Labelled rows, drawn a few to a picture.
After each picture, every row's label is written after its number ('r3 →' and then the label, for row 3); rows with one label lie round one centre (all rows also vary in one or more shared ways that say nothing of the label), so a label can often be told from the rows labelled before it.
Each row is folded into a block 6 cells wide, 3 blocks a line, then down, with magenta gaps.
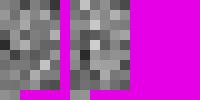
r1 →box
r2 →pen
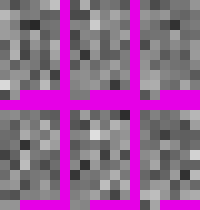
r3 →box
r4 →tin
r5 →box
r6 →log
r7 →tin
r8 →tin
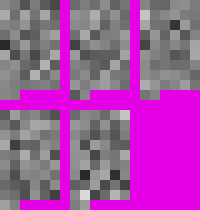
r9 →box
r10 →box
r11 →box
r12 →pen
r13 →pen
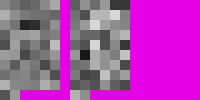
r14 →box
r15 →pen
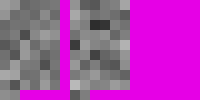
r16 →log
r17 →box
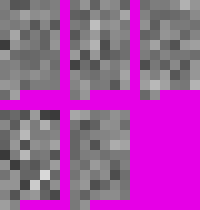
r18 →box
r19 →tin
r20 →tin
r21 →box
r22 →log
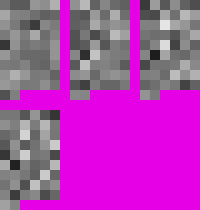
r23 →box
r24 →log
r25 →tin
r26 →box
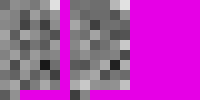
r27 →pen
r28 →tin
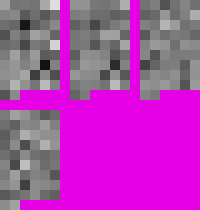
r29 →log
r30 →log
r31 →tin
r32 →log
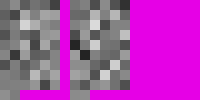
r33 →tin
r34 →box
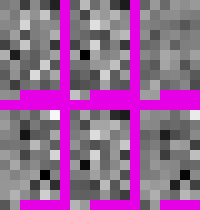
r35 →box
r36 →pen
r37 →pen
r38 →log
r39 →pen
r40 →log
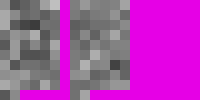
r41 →box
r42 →log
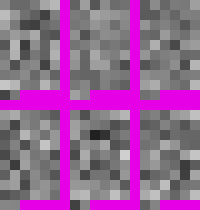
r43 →box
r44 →pen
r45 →tin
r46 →log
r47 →box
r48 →tin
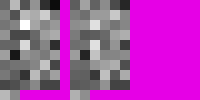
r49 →pen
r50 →pen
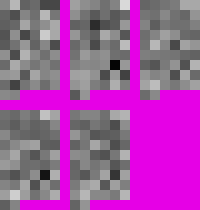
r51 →log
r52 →log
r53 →tin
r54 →tin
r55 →tin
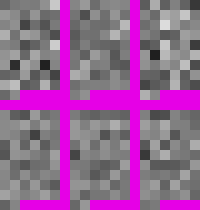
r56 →pen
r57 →log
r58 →pen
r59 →box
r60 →box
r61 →box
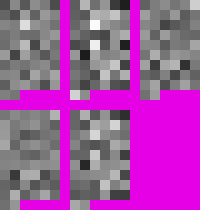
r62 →tin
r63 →pen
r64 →pen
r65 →pen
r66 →pen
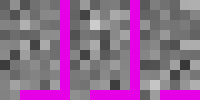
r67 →tin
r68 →tin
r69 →tin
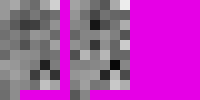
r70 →log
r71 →log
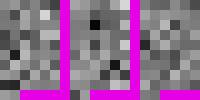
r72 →log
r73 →log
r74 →box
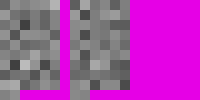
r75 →pen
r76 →pen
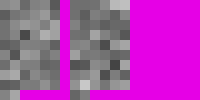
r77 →log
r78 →tin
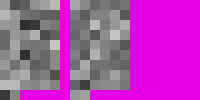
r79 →box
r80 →log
